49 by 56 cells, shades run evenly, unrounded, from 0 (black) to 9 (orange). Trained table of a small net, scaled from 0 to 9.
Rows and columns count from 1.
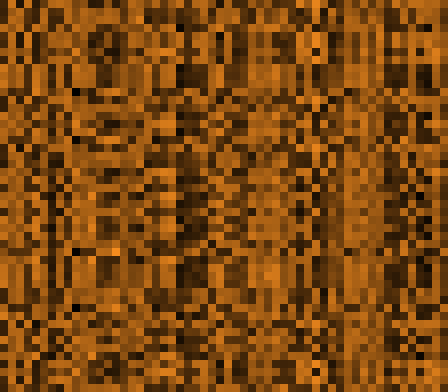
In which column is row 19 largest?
40
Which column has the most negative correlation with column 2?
31
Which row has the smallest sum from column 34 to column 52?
44
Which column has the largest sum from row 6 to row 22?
46
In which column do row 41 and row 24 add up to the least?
5
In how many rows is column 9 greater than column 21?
26
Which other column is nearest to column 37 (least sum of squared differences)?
16
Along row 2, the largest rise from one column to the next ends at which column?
42
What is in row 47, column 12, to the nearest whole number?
3
